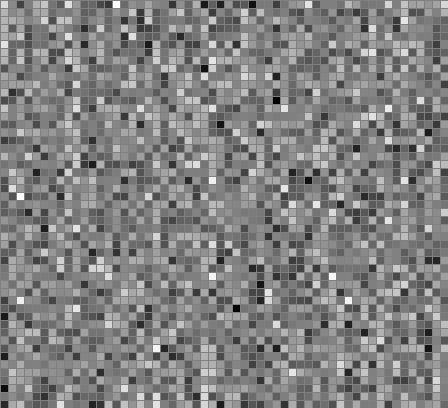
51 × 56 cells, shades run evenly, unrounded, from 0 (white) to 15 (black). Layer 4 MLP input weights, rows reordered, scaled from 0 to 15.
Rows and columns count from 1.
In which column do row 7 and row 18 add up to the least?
47
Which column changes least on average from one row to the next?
14
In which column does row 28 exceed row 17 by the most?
45
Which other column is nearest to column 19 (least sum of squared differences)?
11
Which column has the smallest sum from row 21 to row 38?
27
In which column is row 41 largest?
44
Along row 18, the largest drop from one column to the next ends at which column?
24
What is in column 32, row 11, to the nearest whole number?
6
